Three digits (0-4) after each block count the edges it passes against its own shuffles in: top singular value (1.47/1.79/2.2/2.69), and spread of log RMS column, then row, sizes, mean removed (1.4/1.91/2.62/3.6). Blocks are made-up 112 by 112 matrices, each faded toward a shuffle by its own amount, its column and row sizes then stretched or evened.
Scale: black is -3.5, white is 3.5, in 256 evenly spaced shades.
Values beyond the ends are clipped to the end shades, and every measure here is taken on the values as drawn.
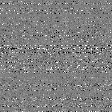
0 0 4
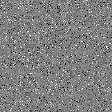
1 1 1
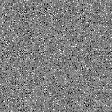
3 1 1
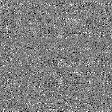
1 1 3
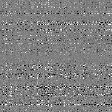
3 2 4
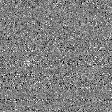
1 0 3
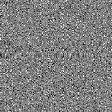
3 2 0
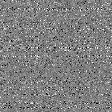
2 0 3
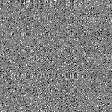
3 0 1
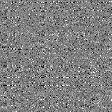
3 1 3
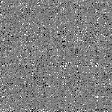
2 2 2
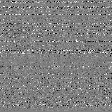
1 0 4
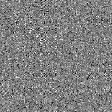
2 1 1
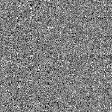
1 2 1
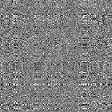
4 3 3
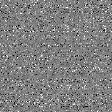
2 0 3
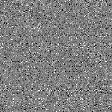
3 1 2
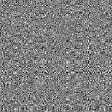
4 2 2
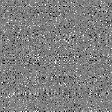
3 2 2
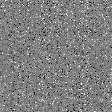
1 1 1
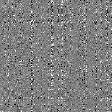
3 4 2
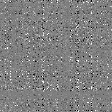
0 3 3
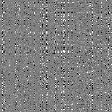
4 4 1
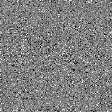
2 1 2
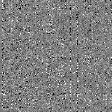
1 3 2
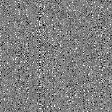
2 3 0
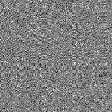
4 1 0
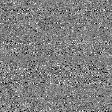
0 0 3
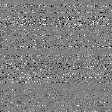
0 0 4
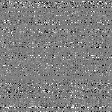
2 1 4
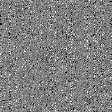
0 3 0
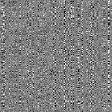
4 4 2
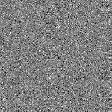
2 1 0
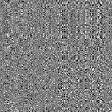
4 3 1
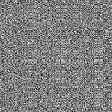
4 0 1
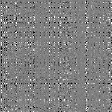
4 4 3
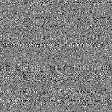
3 0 3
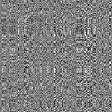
4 4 0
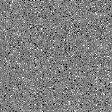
2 2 1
